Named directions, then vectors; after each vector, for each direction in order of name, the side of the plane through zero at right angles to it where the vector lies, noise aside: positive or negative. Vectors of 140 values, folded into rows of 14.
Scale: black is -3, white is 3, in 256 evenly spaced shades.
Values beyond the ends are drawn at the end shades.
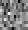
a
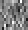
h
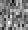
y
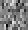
positive, positive, negative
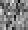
positive, positive, negative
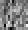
positive, negative, positive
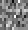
negative, negative, positive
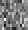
positive, negative, negative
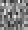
negative, negative, negative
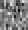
positive, positive, negative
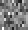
positive, negative, negative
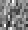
negative, positive, negative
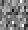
negative, positive, negative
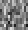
negative, positive, negative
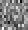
negative, negative, negative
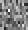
negative, negative, negative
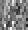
negative, positive, negative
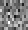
positive, positive, positive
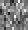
negative, negative, positive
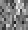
negative, negative, positive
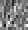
positive, negative, positive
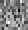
positive, positive, positive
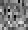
positive, positive, positive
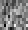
positive, negative, positive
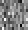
positive, negative, negative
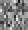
positive, positive, negative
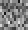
positive, positive, positive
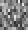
negative, negative, negative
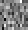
negative, positive, positive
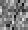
positive, positive, negative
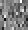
negative, positive, positive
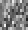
negative, positive, negative
